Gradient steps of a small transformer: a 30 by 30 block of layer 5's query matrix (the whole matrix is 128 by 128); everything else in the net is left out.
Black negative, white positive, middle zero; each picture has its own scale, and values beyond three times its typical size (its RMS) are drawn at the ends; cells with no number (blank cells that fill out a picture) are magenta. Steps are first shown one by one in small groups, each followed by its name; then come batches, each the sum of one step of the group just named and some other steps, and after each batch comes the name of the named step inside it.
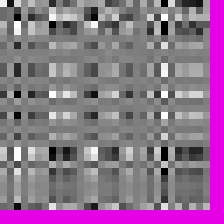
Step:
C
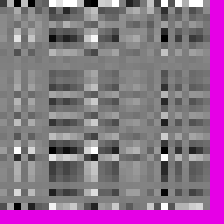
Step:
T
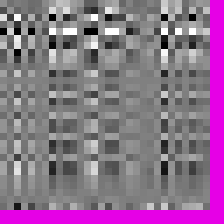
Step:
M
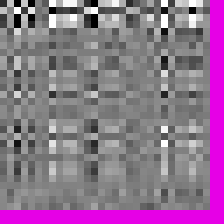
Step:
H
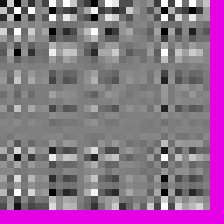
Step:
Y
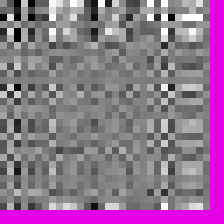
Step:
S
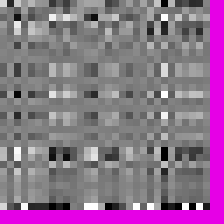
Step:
C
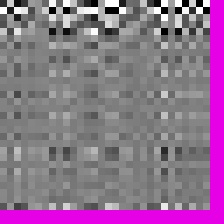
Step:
C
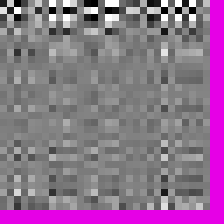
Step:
Y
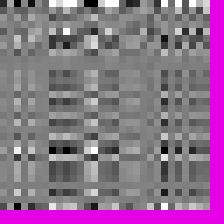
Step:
T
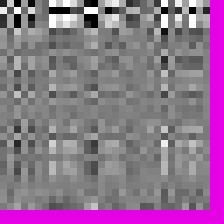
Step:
H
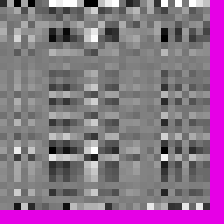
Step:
T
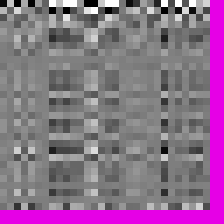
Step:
T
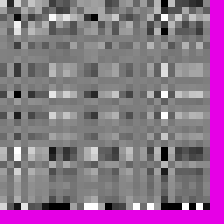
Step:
C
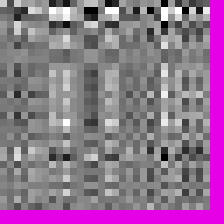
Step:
C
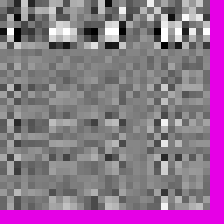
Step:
S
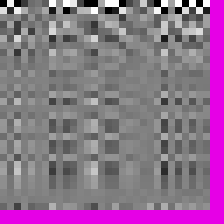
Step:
M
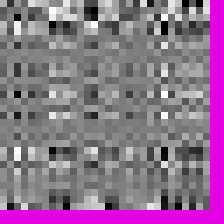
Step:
C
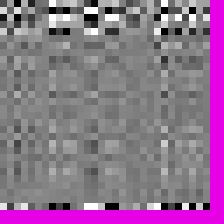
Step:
H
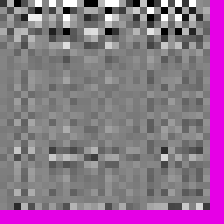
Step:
T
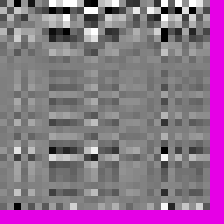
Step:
T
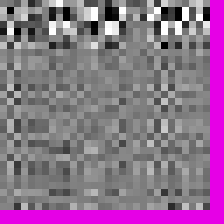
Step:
S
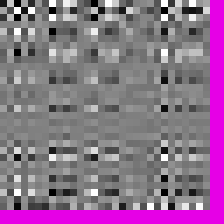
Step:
Y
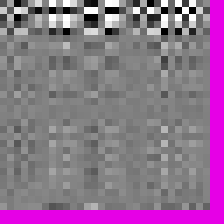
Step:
H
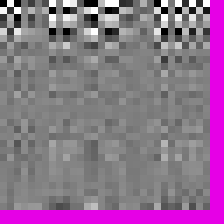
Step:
H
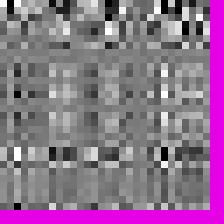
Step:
C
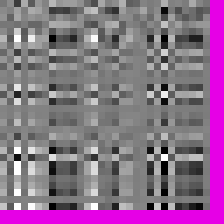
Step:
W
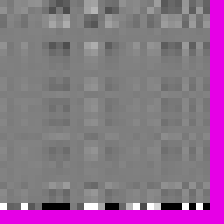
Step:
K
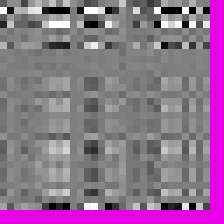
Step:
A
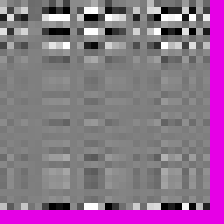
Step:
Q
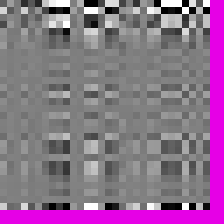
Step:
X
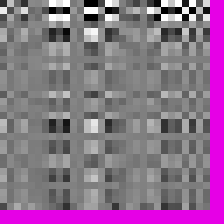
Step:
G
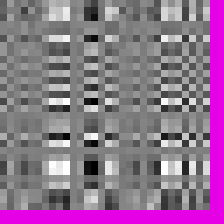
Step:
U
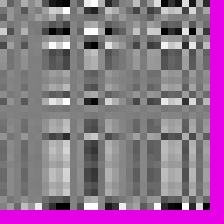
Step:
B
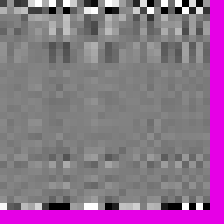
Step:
K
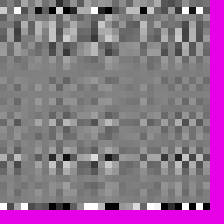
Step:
K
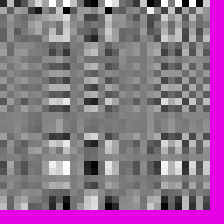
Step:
U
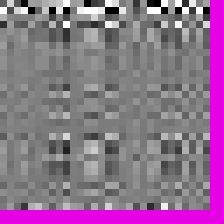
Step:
X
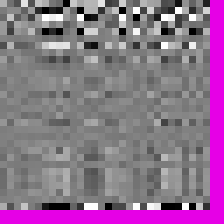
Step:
Q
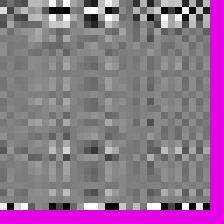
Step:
A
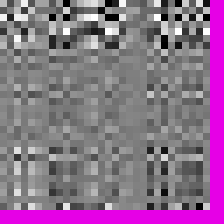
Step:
W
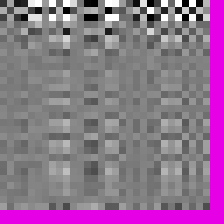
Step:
U
